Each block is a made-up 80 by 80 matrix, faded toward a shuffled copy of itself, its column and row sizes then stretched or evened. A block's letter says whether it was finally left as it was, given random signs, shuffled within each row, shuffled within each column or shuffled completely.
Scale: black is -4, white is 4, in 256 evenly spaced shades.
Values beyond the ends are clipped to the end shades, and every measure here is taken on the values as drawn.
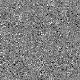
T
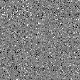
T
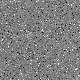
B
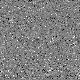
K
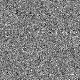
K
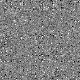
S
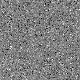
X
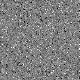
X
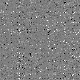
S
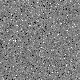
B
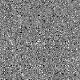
T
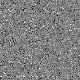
S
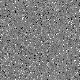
X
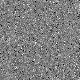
X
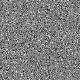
X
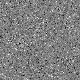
B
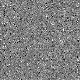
X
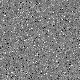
B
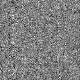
X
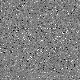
K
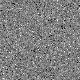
X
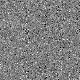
X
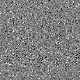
T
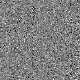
X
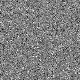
X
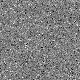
B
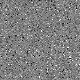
S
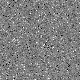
B
